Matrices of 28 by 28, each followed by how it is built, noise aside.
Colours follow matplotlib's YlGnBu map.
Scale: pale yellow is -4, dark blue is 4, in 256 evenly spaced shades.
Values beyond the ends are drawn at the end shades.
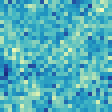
smooth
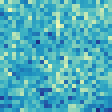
smooth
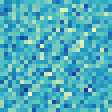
Hankel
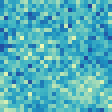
smooth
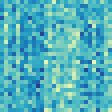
blocks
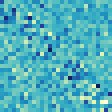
banded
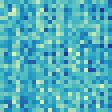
blocks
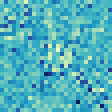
block diagonal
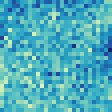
smooth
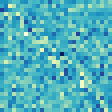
banded
